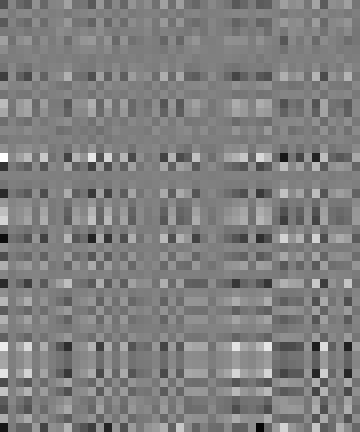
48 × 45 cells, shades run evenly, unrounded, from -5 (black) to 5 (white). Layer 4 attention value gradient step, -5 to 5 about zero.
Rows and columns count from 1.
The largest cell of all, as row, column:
18, 1
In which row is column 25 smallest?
27
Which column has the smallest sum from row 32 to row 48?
44
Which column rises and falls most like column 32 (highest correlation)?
24
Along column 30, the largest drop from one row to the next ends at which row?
43
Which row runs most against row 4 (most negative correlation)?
15
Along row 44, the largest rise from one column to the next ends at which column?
41
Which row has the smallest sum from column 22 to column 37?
32
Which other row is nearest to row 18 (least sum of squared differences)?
25
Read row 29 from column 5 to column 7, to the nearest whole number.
0 -1 0
